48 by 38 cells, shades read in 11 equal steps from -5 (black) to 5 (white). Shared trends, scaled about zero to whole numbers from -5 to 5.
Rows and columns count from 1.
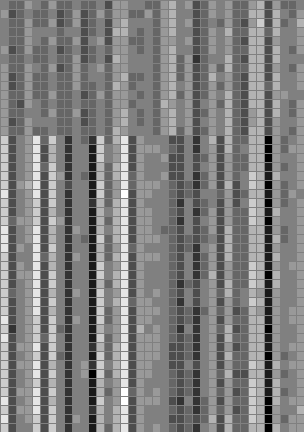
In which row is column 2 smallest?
37
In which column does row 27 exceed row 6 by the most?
5
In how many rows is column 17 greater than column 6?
13
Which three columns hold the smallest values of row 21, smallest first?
34, 12, 25
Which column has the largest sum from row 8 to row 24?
16
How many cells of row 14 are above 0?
13
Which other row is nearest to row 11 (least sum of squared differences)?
15
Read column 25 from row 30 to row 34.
-3 -3 -2 -2 -2
